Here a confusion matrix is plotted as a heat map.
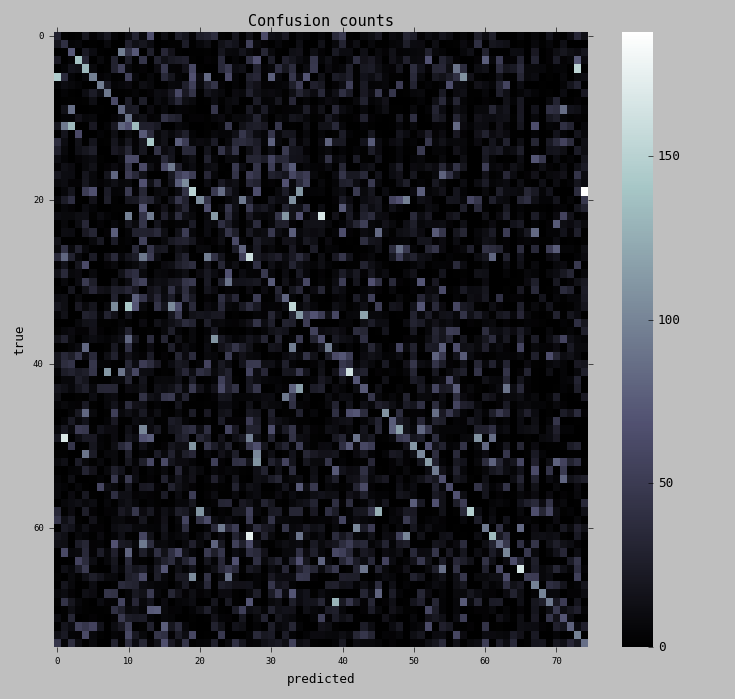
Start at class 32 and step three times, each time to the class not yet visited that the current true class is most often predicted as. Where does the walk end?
9
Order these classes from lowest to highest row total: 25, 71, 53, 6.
25, 71, 53, 6
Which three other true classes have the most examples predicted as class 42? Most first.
60, 49, 46
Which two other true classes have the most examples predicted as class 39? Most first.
69, 53
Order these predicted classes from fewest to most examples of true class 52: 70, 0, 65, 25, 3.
0, 3, 25, 65, 70
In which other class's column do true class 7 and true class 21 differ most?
12
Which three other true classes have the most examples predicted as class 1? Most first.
49, 11, 27
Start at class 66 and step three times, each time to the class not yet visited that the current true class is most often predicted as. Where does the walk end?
15
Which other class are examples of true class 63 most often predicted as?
10
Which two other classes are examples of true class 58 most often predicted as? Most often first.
45, 20
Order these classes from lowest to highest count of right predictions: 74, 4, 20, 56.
56, 74, 20, 4
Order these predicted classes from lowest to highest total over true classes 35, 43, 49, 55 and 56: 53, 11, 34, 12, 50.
11, 50, 12, 53, 34
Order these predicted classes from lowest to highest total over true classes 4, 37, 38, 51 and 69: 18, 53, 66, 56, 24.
66, 18, 24, 53, 56
